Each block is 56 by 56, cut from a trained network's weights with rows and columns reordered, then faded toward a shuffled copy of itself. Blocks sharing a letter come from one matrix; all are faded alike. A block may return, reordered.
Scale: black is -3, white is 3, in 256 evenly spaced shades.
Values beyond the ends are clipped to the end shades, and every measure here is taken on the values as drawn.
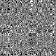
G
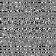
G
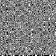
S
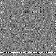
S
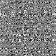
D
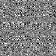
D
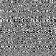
D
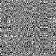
G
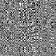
G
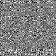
D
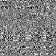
D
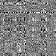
S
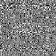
D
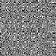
G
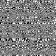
D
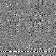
S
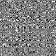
D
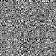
D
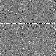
S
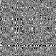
S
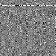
S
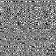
D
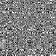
D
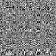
G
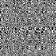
G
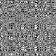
G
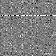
S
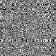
G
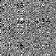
G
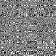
D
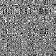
D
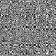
G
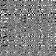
G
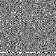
S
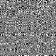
D
